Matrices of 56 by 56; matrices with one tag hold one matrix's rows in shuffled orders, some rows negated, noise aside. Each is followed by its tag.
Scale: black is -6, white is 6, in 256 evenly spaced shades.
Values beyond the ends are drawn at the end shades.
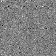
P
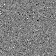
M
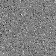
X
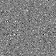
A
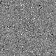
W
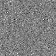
A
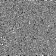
P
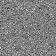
W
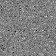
P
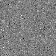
X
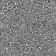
A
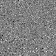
P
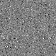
A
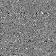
P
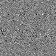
P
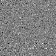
P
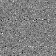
P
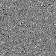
X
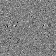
A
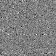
P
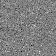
W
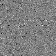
P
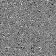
W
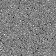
M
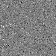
X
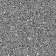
M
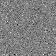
A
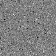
M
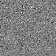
W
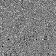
P
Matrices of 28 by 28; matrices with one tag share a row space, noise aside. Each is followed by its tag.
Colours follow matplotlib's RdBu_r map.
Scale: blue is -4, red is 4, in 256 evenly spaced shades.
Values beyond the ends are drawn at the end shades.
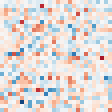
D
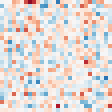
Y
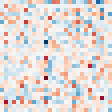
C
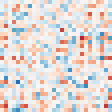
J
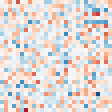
Y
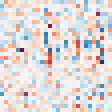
C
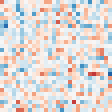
J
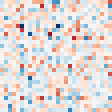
D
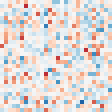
C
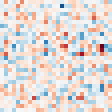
J
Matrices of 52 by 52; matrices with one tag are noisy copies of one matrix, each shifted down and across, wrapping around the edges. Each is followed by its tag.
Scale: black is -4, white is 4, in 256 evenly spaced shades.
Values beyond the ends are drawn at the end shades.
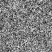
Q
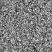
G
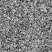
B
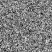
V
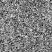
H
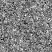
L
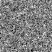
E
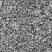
B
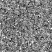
H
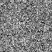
B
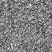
Q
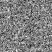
E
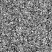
G
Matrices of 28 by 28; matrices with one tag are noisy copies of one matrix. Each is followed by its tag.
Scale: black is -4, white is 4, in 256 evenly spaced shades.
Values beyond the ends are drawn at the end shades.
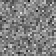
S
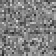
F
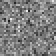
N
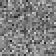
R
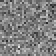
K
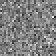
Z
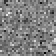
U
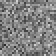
U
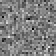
K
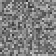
R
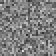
N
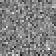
U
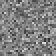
Z
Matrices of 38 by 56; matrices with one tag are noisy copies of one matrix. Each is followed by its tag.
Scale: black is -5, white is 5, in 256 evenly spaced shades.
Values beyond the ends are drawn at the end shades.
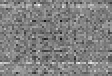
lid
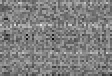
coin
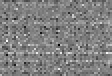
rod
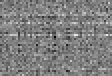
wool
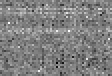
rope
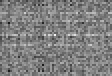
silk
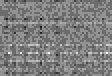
rod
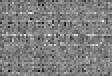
silk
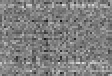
lid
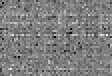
wool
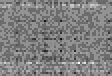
lid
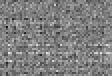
rod
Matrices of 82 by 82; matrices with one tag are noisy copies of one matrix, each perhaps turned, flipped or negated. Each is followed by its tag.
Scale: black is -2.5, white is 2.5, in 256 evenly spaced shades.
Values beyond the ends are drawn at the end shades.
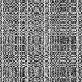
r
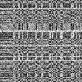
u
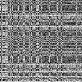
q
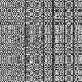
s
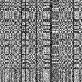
u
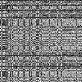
q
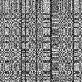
u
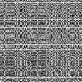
r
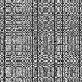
r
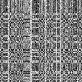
u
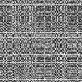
r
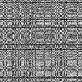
r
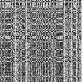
q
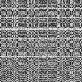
s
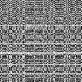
s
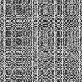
r
